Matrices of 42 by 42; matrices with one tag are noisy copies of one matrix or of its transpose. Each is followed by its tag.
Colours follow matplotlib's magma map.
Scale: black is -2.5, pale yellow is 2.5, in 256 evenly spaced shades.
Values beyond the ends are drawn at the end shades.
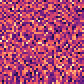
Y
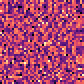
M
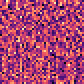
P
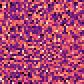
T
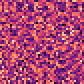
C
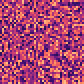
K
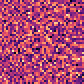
Y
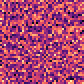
T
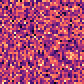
K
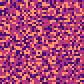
P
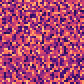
C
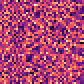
Y
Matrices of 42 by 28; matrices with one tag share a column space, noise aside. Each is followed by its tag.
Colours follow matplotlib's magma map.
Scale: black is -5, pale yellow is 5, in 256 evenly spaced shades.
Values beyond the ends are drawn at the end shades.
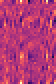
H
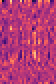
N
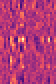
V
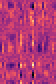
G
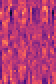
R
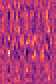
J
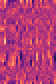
N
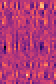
G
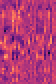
J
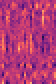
G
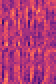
R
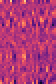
H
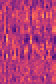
J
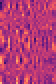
V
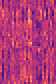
R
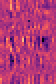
V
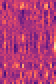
G
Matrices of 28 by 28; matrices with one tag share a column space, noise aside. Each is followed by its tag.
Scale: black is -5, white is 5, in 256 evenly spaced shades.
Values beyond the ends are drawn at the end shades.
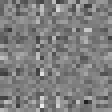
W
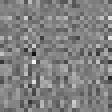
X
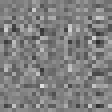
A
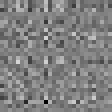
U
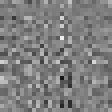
X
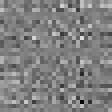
U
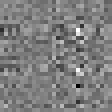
A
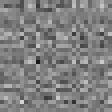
U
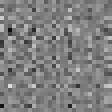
A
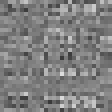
W
